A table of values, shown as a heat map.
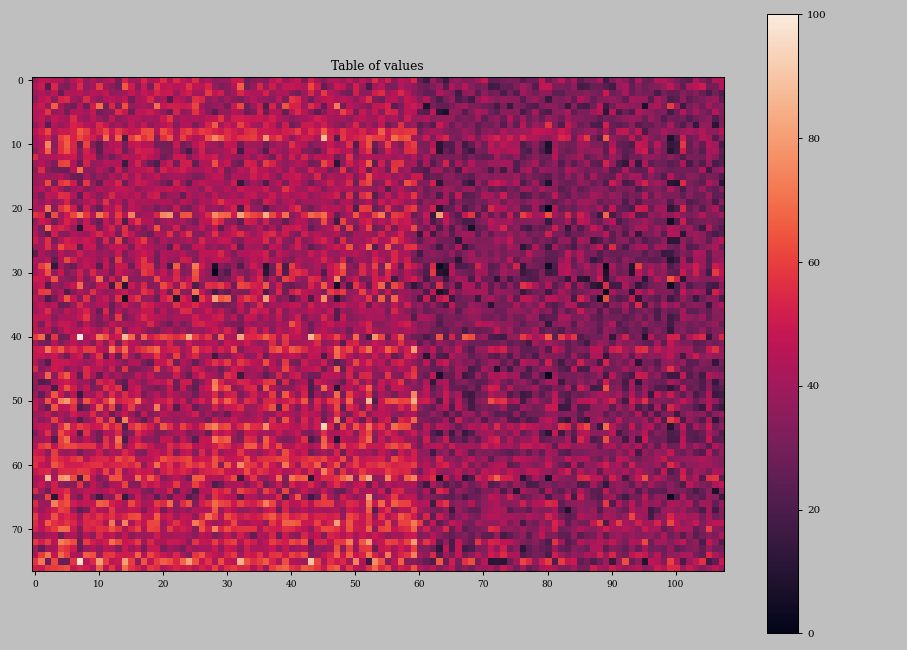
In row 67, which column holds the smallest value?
83
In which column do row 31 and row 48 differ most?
47
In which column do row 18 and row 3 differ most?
66
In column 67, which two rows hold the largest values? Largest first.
40, 75
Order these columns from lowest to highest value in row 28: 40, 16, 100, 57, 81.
100, 81, 40, 57, 16
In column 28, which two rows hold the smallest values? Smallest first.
30, 29
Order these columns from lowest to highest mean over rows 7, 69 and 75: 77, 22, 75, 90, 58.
90, 75, 77, 58, 22
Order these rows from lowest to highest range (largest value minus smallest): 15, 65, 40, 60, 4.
15, 60, 4, 65, 40
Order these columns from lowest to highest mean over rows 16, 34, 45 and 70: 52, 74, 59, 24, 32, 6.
74, 24, 32, 6, 59, 52
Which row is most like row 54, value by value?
9
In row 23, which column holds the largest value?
2
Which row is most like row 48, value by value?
56
